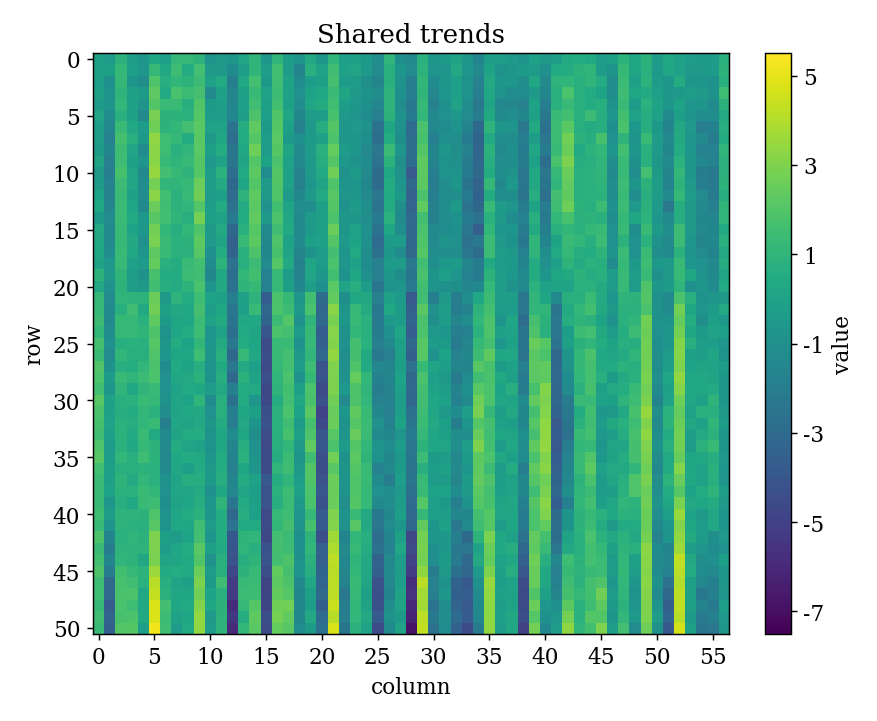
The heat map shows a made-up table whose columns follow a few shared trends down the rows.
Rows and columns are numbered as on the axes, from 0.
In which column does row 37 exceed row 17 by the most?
34
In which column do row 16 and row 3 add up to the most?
5
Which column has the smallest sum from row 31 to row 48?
15
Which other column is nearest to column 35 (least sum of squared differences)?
39
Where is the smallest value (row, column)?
50, 28
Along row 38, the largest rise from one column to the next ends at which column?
21
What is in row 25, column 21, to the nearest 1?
3
